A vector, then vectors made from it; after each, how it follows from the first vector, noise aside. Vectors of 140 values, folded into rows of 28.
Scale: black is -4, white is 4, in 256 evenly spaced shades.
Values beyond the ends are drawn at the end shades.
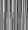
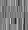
reversed, negated, partly zeroed.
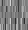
reversed, negated, partly zeroed.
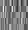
sign-scrambled.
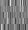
wrapped around, partly zeroed.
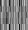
wrapped around, negated.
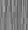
shrunk.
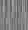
shrunk.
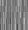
reversed, shrunk.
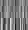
wrapped around.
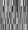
sign-scrambled.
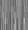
reversed, shrunk.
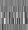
wrapped around, partly zeroed.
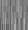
reversed, shrunk.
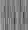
wrapped around, negated, shrunk.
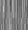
shrunk.
